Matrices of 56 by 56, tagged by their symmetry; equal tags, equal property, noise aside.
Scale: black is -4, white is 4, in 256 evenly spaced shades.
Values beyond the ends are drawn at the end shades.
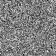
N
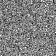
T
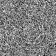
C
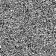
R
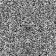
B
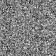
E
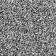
N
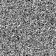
R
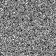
T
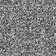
B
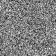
T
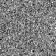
E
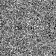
E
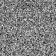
B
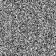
E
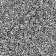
C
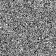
N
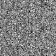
E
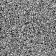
N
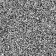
T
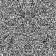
B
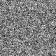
N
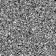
N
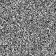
T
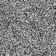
N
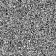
N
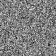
T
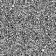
R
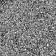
C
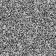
R
